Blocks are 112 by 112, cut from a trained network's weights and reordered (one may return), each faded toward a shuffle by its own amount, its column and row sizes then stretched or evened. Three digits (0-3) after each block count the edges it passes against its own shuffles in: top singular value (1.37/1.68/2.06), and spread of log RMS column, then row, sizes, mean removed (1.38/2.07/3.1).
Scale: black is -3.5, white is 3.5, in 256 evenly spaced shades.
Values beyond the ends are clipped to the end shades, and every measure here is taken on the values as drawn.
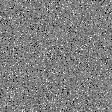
0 0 0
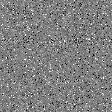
0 1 1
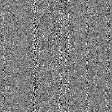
1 3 0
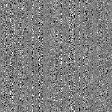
2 3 0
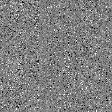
0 2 0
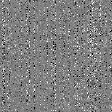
1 3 1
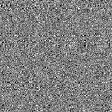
2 0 2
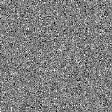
1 2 0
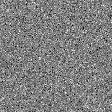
2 0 0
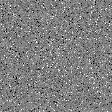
0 1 0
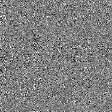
0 2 2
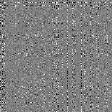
2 3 2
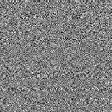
3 0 2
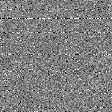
3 0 2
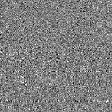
2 1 2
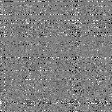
1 2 3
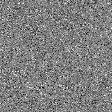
1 0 1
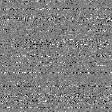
0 0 3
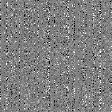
2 3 0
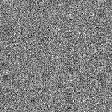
2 0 0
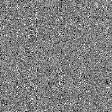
1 2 1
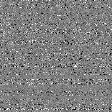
0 0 3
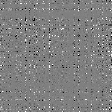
1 3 3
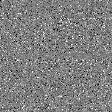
1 0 2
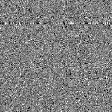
3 1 1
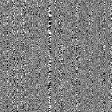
3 3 0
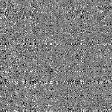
3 2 2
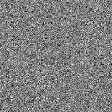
2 1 1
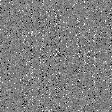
0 2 0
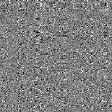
2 2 2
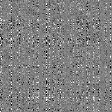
1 3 2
